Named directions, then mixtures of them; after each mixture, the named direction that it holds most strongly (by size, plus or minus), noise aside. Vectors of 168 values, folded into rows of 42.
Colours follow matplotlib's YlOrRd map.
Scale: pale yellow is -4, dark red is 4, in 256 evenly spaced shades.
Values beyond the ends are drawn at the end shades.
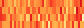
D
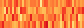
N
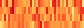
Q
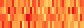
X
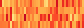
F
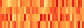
F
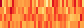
Q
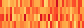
F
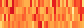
Q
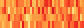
X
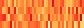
D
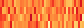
D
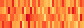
X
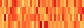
Q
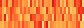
Q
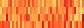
D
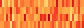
F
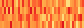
N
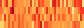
Q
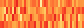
N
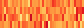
D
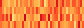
F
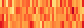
Q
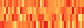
N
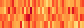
X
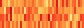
F
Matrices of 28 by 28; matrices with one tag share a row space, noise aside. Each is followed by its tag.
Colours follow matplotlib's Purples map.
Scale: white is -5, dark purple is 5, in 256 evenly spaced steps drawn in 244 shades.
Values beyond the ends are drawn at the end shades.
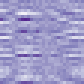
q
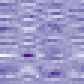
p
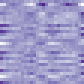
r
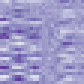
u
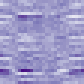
q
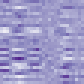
u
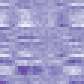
q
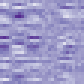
u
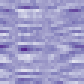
q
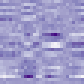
p
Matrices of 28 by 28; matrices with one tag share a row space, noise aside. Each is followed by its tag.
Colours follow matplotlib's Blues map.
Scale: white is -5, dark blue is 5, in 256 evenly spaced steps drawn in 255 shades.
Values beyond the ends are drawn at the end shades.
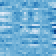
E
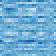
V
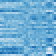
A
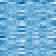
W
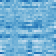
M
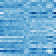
A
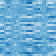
M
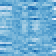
E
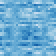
M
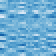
W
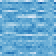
V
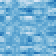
M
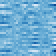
E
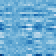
M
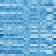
A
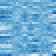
E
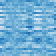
M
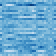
V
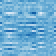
V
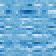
M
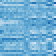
A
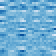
W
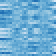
E
